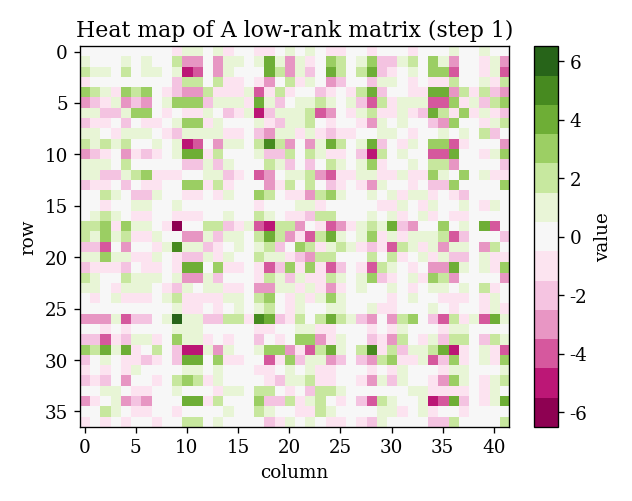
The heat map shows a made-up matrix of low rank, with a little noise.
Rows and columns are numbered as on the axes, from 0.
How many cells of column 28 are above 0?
15
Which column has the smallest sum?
35
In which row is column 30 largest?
17
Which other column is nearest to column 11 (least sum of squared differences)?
10
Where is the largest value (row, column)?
26, 9
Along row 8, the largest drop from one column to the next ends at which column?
40
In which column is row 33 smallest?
22
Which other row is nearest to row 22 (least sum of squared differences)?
11
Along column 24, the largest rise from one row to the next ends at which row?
18
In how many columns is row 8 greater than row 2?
13
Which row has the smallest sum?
21
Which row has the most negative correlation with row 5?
4
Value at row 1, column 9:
2
